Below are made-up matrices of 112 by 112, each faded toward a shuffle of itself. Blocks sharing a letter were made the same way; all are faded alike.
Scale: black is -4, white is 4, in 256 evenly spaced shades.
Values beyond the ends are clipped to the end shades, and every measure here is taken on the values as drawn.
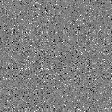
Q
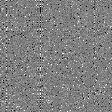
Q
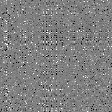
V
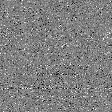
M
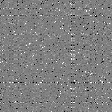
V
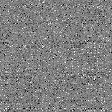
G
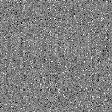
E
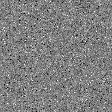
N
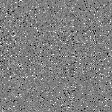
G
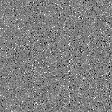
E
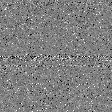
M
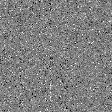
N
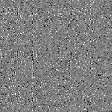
Q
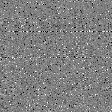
G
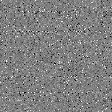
G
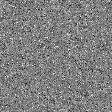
N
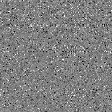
G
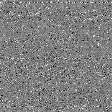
M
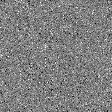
N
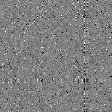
Q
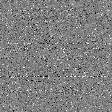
M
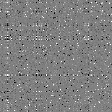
V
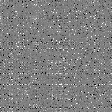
V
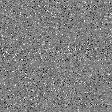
M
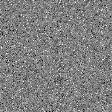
N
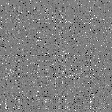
V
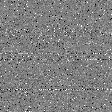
M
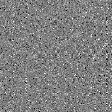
E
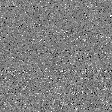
M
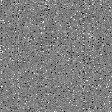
Q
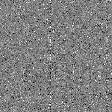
E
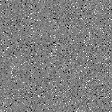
Q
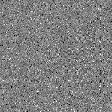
E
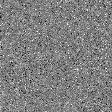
N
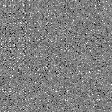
E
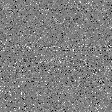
M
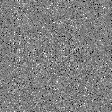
E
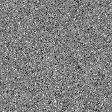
N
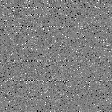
G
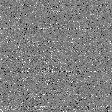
M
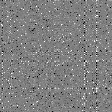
V
